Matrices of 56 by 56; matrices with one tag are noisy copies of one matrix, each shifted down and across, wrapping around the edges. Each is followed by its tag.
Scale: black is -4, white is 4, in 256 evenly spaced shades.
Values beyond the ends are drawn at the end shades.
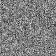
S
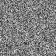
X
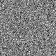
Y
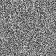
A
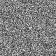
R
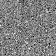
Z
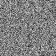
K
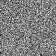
Y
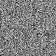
K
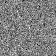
R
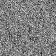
S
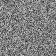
R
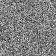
S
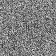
S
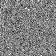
K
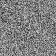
S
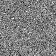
R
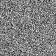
A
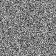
Y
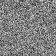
S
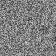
K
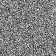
S
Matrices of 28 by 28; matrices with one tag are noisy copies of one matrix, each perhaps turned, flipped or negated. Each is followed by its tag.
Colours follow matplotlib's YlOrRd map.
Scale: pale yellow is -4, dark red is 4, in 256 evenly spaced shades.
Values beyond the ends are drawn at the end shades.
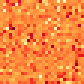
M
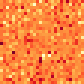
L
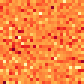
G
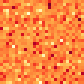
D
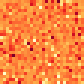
M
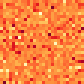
G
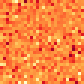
M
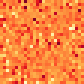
M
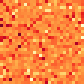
M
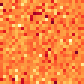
G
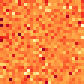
M
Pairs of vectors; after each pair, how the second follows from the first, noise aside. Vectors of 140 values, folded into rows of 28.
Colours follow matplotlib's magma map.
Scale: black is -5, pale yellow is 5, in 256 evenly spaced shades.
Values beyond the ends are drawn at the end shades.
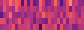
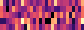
wrapped around, scaled up.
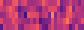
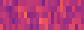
negated, shrunk.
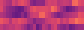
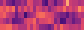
reversed.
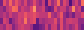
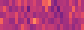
reversed, negated, partly zeroed.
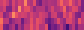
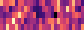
wrapped around, scaled up.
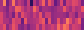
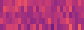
reversed, shrunk.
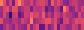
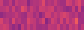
wrapped around, negated, shrunk.
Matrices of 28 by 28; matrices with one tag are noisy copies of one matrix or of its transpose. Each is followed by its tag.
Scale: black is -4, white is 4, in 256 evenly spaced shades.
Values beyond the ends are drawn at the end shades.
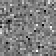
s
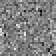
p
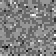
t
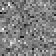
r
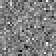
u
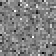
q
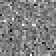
p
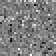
p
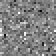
p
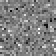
u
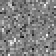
r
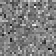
p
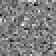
p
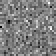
s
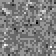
r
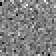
q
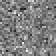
s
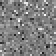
q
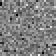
q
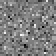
u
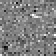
t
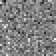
q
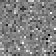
s
